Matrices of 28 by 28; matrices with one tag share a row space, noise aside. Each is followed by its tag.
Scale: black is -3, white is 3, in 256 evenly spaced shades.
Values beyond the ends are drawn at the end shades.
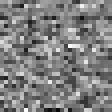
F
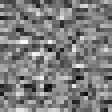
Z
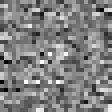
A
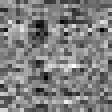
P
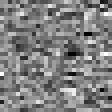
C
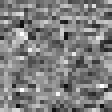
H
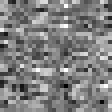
P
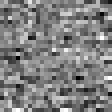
H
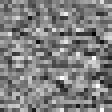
H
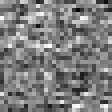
Z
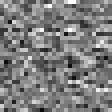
F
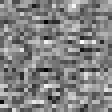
F
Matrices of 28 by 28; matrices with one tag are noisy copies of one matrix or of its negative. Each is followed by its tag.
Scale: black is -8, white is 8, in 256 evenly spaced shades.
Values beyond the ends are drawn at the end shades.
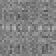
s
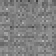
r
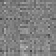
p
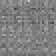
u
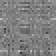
p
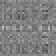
s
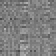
p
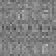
s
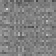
r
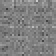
r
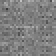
r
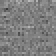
r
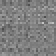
u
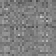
r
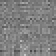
p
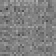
r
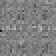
s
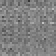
u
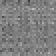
u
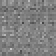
u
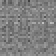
u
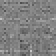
p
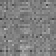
p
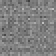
u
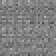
u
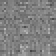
p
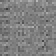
r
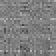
p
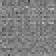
u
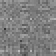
p
